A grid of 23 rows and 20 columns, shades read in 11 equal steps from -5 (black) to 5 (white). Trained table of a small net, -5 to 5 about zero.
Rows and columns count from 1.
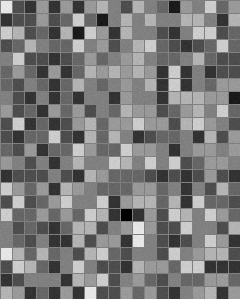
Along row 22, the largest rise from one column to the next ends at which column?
7
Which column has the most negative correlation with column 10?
6
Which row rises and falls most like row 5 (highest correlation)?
10
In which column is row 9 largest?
19
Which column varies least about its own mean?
14
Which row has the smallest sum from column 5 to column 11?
8
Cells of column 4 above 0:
5
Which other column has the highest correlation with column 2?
17
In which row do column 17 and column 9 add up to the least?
11
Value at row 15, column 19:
2
